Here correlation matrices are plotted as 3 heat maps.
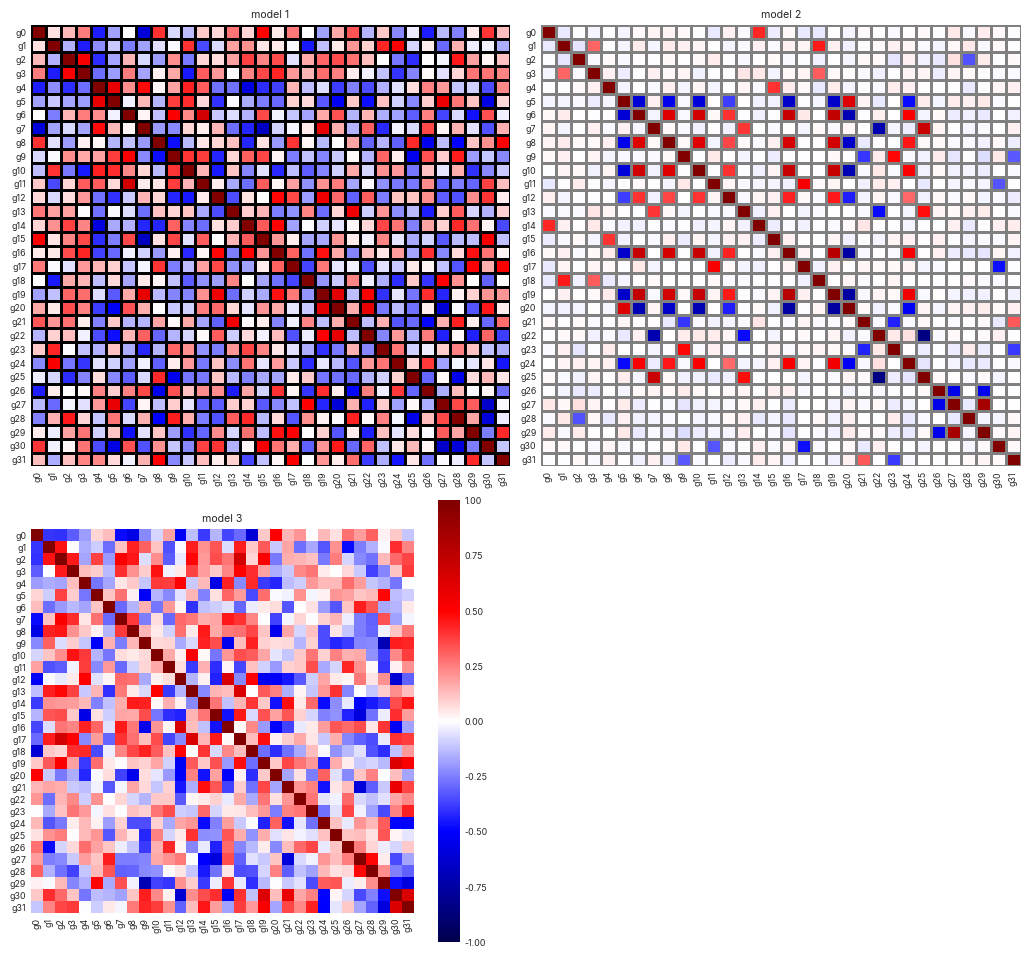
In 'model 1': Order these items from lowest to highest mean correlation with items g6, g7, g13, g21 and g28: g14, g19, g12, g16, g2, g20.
g12, g16, g14, g19, g20, g2
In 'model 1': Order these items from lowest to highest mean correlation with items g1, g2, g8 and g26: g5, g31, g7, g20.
g5, g7, g31, g20
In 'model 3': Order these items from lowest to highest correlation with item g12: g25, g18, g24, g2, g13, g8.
g13, g2, g25, g24, g8, g18
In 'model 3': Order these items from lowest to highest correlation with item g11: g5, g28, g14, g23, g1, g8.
g1, g5, g8, g28, g14, g23
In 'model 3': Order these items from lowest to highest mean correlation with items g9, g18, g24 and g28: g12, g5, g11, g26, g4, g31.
g5, g26, g31, g11, g4, g12
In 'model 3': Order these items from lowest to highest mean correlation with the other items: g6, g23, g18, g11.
g6, g11, g18, g23
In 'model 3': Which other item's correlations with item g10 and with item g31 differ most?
g24
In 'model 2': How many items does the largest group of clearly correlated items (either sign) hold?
9
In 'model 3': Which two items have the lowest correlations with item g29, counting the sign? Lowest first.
g9, g31
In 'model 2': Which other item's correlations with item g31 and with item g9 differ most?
g23
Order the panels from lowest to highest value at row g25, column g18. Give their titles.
model 3, model 2, model 1
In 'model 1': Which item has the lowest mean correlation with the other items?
g25
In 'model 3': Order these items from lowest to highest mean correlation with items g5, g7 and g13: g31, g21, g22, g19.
g21, g31, g22, g19
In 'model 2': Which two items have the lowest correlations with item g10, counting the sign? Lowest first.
g20, g5
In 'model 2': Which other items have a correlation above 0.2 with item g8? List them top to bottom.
g6, g10, g12, g16, g19, g24
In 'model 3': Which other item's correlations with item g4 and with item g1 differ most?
g15
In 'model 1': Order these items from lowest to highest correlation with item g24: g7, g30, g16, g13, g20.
g13, g20, g7, g30, g16
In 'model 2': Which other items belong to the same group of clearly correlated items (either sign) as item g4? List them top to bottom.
g15
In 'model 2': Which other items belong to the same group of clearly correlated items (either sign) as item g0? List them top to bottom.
g14
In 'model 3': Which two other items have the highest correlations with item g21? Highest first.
g30, g14
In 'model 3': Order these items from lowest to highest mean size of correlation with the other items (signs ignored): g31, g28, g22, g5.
g22, g5, g28, g31
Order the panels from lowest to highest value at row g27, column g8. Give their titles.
model 3, model 1, model 2
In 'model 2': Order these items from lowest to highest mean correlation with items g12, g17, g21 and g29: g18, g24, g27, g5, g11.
g5, g18, g24, g11, g27
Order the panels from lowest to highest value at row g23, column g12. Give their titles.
model 1, model 3, model 2
